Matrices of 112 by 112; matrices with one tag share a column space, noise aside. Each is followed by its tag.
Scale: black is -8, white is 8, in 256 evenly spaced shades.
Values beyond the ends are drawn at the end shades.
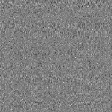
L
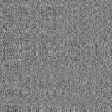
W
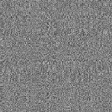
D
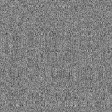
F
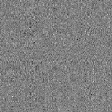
D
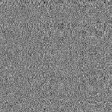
L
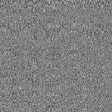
L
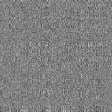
W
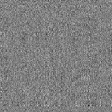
F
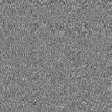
L
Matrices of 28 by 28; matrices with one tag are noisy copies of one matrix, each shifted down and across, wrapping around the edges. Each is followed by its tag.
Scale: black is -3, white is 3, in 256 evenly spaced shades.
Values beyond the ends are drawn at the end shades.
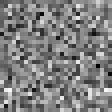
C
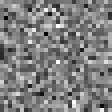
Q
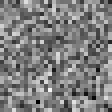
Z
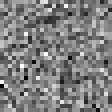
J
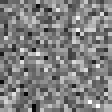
Q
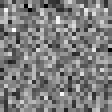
C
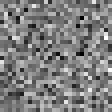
Q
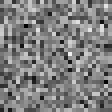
C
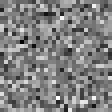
J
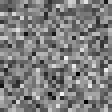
Q
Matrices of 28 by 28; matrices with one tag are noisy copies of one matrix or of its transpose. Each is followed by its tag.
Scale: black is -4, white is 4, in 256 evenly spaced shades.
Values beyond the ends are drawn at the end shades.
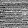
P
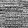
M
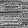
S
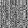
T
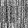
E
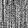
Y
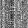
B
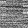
E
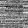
E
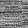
S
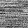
M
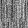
S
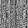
T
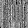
P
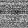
B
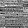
M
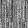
S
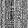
B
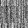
E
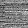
P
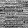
M
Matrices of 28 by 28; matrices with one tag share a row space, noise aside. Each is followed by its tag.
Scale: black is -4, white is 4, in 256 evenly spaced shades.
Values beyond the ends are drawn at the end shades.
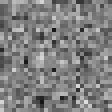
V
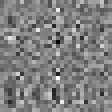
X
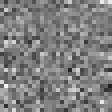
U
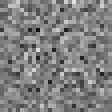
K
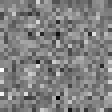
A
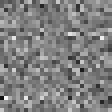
U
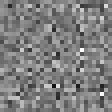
X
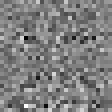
K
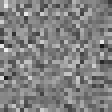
U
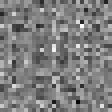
V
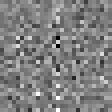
X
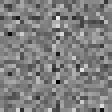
X
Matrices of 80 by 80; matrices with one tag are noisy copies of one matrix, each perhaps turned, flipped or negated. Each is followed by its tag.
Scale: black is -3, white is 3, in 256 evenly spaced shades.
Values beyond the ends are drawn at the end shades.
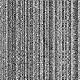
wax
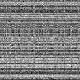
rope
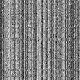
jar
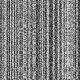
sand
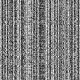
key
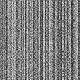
wax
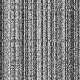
jar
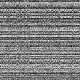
wax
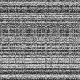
rope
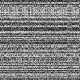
sand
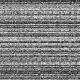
jar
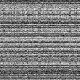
jar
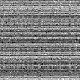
jar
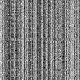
jar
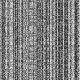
rope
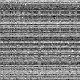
jar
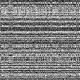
sand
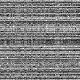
key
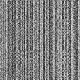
wax
